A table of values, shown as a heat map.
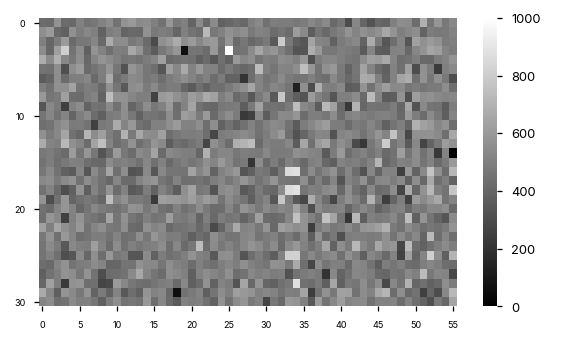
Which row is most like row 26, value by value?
20
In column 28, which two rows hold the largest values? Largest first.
13, 7
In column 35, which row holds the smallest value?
19
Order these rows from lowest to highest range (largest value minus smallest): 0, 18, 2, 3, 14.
0, 2, 18, 14, 3
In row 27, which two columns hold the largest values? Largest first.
51, 13
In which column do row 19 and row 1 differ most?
46
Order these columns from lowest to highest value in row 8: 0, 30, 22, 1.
1, 30, 0, 22
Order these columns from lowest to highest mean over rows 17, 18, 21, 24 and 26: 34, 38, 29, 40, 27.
40, 27, 29, 38, 34
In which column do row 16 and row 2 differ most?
34
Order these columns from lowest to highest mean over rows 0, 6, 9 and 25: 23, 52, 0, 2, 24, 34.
0, 23, 24, 2, 52, 34
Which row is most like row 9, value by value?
21
